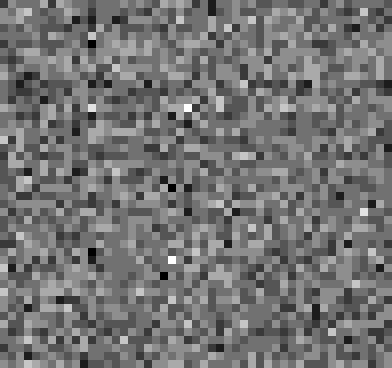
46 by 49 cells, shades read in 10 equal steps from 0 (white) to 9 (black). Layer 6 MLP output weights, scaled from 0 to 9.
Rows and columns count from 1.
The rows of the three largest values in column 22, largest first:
24, 15, 26
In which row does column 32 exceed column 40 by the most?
11
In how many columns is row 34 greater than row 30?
19
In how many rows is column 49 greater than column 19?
22
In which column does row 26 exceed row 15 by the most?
47
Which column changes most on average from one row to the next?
12
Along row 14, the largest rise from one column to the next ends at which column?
25
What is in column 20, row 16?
3
